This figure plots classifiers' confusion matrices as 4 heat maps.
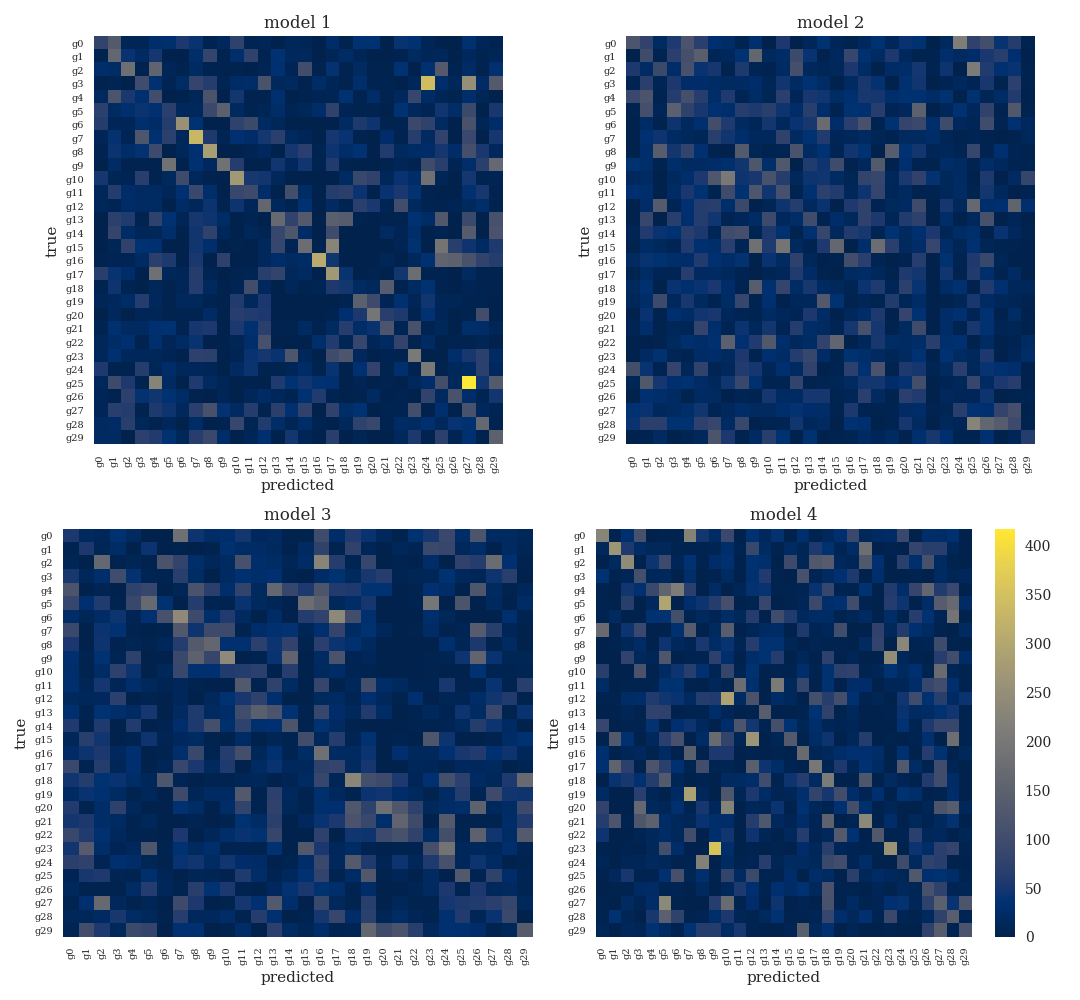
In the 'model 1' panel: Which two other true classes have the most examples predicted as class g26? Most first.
g16, g15
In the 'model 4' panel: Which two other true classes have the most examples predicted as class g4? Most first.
g21, g17
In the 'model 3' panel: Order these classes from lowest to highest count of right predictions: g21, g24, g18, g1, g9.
g1, g9, g24, g21, g18
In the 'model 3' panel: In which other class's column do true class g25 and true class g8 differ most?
g9
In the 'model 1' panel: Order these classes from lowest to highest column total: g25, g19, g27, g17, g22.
g22, g19, g25, g17, g27
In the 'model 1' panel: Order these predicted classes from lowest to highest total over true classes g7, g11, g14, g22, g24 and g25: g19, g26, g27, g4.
g26, g19, g4, g27
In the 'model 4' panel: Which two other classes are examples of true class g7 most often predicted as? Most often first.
g0, g10
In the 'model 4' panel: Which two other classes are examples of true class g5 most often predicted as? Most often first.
g28, g27
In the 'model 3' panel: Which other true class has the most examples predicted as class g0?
g4
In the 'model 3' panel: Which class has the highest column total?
g16
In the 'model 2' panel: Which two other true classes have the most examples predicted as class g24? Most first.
g0, g27
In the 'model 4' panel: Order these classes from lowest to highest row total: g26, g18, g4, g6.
g26, g6, g18, g4
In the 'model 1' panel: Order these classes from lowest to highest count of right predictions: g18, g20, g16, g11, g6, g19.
g18, g11, g19, g20, g6, g16
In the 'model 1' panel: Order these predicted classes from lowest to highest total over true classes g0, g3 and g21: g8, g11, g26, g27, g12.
g26, g11, g8, g12, g27
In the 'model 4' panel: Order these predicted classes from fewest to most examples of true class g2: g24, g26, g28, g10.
g28, g10, g24, g26
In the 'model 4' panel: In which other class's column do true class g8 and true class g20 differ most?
g24
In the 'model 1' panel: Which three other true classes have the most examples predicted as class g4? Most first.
g25, g17, g2
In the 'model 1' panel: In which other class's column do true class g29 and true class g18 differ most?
g21
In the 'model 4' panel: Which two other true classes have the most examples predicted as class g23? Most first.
g9, g28
